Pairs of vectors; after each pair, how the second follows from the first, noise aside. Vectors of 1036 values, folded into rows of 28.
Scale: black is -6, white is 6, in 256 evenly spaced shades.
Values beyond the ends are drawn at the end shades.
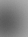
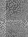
wrapped around, partly zeroed.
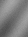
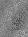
wrapped around, partly zeroed.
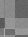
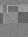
wrapped around, partly zeroed.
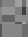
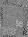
wrapped around, partly zeroed.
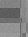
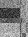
scaled up.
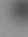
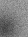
reversed.
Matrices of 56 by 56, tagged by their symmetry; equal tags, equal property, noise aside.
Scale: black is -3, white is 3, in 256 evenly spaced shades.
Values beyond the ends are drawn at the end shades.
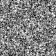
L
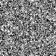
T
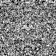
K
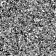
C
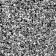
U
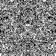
K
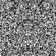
K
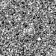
C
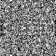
T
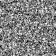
L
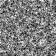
C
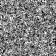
U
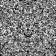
K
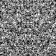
K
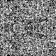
T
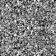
T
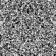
K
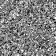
C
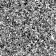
U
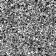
U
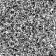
T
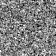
U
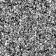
L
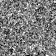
U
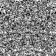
K
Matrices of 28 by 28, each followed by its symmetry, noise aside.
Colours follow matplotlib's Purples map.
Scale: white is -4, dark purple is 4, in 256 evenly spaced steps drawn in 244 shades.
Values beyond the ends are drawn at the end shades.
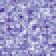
same after a half turn.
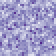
same after a half turn.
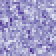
no symmetry.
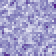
symmetric.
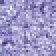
symmetric.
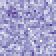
symmetric.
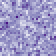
symmetric.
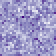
symmetric across the other diagonal.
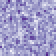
same after a half turn.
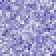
symmetric.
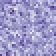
symmetric.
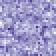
same after a half turn.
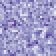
antisymmetric.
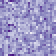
mirrored top to bottom.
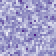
symmetric.
